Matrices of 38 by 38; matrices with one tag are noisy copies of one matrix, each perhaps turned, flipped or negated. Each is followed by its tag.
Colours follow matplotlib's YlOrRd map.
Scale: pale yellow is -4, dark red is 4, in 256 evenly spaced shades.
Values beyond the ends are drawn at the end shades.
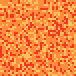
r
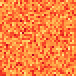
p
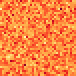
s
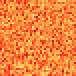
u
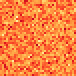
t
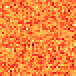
p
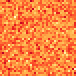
t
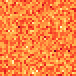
t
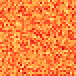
r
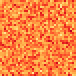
p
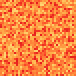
u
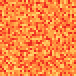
p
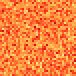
r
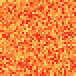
u
